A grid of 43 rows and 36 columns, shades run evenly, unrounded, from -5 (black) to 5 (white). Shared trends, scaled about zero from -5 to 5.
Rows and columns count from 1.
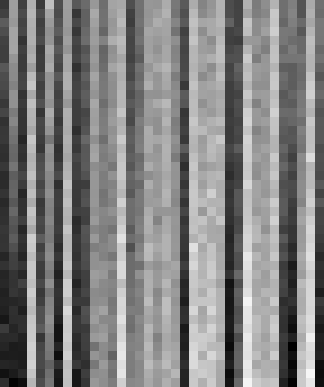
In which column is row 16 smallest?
3
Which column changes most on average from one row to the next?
23
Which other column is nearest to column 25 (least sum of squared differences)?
19
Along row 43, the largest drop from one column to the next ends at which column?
36
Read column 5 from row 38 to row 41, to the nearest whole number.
-3 -2 -2 -2
